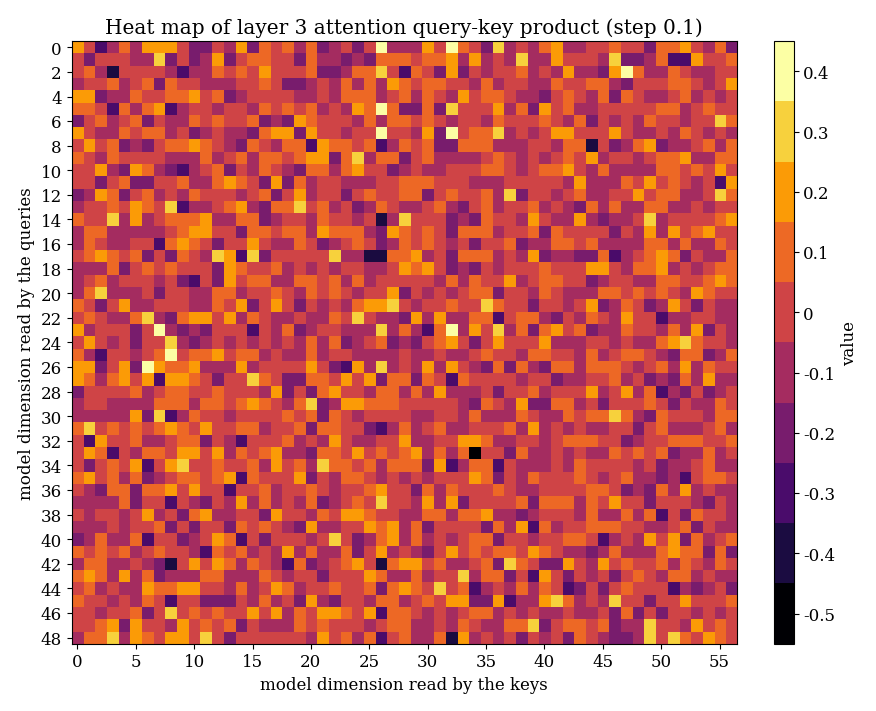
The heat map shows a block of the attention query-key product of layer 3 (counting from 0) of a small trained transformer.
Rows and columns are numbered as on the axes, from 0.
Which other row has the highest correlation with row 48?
14
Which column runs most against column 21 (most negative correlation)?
32
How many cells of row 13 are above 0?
18
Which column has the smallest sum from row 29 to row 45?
39
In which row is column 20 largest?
29
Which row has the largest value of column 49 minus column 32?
48
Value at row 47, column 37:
0.1
